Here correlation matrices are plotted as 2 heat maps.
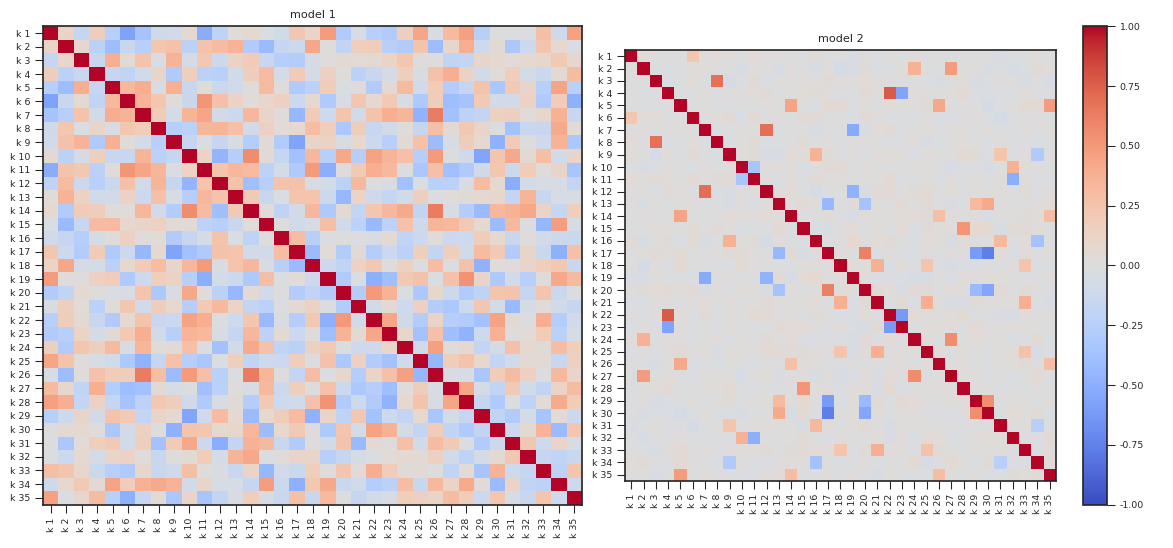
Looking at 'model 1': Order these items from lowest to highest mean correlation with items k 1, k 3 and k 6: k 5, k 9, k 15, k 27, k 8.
k 27, k 15, k 8, k 9, k 5
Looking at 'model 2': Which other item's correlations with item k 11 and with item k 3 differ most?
k 8
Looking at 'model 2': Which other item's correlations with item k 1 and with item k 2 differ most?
k 27
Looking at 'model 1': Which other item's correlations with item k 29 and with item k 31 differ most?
k 10
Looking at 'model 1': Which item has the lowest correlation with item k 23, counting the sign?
k 28
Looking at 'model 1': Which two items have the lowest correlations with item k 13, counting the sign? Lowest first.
k 20, k 10
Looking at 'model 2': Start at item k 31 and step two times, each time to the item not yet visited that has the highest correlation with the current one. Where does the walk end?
k 9
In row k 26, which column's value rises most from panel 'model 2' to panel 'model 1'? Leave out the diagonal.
k 7
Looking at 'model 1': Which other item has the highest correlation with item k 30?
k 22
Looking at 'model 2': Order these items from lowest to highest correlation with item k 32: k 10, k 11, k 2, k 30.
k 11, k 2, k 30, k 10
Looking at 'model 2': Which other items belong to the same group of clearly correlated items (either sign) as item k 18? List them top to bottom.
k 21, k 25, k 33
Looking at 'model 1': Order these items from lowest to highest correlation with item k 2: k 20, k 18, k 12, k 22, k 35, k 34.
k 20, k 35, k 34, k 22, k 12, k 18
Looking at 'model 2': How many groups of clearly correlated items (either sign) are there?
11
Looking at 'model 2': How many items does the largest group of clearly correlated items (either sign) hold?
5
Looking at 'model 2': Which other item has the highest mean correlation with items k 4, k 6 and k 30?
k 22
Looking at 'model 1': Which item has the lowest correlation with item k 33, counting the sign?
k 15
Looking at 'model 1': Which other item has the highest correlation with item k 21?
k 12
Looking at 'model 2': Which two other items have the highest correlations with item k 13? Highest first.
k 30, k 29
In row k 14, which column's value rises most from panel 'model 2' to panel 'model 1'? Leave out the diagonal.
k 10
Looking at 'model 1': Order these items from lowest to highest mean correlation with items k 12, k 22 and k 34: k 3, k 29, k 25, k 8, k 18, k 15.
k 25, k 15, k 29, k 3, k 18, k 8
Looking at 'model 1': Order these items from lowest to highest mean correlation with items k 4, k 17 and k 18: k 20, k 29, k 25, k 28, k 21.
k 20, k 29, k 21, k 25, k 28
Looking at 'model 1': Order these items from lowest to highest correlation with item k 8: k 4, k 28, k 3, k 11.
k 3, k 4, k 28, k 11
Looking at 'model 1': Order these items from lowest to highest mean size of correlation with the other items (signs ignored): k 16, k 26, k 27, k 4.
k 16, k 4, k 27, k 26
